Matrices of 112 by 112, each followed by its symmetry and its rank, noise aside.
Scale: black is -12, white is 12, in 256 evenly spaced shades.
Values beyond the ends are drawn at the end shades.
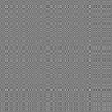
symmetric, rank one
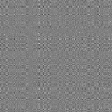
no symmetry, rank two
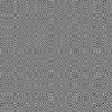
symmetric, rank three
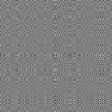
antisymmetric, rank two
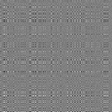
no symmetry, rank one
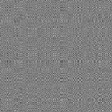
symmetric, rank three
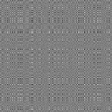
symmetric, rank one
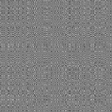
no symmetry, rank three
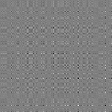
symmetric, rank two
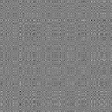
symmetric, rank three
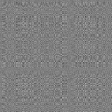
symmetric, rank two
